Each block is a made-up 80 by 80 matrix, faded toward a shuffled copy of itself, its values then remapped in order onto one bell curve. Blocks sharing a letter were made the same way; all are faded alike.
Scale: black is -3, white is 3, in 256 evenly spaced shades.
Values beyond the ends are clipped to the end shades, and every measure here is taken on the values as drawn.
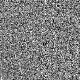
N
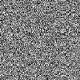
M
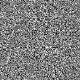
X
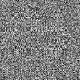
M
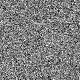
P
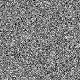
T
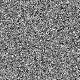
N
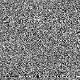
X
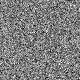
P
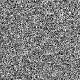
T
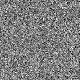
T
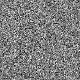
N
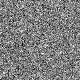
P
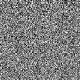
M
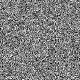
T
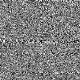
X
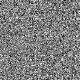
X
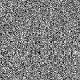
M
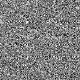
X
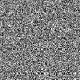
M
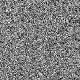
T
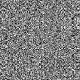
M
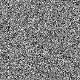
N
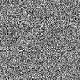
M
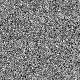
P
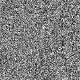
N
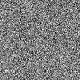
T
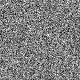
P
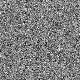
N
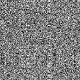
M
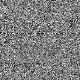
X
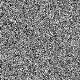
N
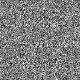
X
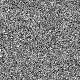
P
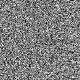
T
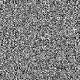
M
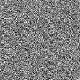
M
